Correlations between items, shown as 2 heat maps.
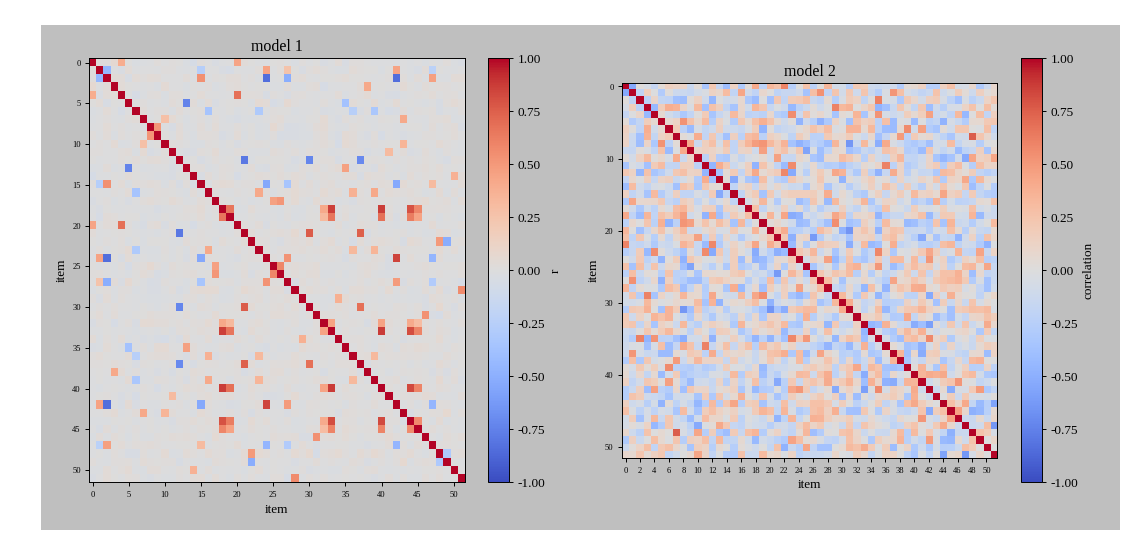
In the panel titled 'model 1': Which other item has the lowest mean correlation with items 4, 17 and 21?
12
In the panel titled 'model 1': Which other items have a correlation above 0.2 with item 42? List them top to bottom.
1, 24, 27
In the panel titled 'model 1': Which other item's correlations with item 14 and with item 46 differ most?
31
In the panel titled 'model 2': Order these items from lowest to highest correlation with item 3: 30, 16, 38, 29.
16, 38, 30, 29
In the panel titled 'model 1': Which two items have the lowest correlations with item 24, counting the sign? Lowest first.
2, 15
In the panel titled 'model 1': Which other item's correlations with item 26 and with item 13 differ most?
5
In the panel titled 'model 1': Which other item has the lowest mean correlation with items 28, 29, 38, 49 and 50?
22
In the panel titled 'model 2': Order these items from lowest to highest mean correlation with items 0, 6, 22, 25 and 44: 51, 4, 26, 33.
51, 4, 26, 33
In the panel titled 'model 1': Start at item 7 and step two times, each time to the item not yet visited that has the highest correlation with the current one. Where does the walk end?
10
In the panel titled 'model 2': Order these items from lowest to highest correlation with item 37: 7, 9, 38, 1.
7, 9, 38, 1
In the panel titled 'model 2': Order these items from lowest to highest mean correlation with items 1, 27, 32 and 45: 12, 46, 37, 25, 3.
25, 3, 12, 37, 46
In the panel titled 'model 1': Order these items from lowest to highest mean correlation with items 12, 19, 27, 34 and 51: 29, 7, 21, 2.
21, 2, 7, 29
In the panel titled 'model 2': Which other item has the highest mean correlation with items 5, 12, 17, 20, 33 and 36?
8
